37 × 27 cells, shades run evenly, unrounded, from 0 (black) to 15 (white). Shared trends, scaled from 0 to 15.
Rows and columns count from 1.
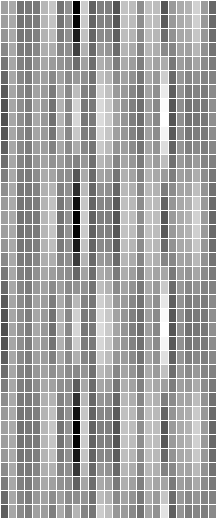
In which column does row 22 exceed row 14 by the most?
10
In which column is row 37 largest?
21
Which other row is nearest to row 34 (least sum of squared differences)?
19
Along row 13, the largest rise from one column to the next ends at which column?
11
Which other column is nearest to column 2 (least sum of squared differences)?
6
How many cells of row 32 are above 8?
16
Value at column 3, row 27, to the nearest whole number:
8
